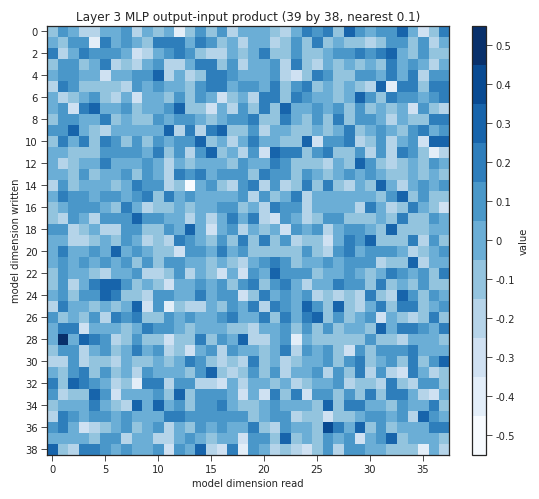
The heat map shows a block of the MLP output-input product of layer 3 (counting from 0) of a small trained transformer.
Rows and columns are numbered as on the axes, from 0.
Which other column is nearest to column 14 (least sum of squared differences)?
5
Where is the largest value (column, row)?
1, 28
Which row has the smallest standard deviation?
13
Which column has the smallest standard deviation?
7
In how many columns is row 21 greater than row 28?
18
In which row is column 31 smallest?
26
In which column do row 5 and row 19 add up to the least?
32
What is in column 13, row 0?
-0.1
